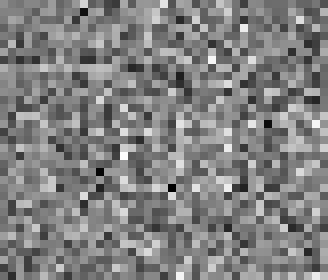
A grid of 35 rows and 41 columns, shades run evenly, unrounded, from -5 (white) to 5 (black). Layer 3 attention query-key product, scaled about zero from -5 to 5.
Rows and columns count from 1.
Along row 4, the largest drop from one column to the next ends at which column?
31
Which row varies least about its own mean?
33
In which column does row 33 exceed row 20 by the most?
16
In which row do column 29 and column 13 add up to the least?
17
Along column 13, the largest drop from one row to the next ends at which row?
23
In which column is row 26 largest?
11
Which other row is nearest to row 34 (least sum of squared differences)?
8
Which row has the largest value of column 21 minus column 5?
29
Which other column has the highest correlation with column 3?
39
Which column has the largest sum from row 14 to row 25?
34
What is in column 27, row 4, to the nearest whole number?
1
